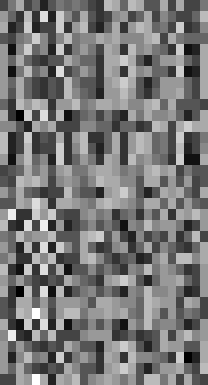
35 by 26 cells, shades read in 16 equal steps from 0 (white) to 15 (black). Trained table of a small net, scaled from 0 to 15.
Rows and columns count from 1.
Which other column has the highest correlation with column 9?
16
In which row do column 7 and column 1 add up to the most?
35
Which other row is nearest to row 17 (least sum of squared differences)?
19
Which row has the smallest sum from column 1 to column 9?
29
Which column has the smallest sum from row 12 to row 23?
4
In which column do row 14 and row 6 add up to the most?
13
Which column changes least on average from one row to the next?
14
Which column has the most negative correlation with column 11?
22
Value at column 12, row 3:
11
